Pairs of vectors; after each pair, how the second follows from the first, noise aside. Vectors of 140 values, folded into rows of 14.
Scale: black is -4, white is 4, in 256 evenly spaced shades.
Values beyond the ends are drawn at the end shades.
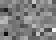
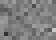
shrunk.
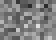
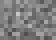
reversed, shrunk.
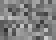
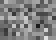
copied.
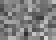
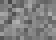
reversed, negated, shrunk.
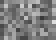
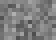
reversed, negated, shrunk.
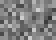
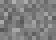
reversed, shrunk.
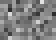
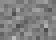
reversed, shrunk.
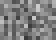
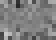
wrapped around, negated, partly zeroed.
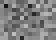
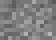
reversed, negated, shrunk.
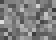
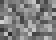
copied.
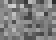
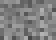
reversed, shrunk.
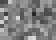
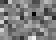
copied.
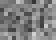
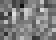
reversed, negated.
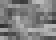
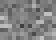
wrapped around, negated, partly zeroed.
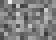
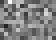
copied.
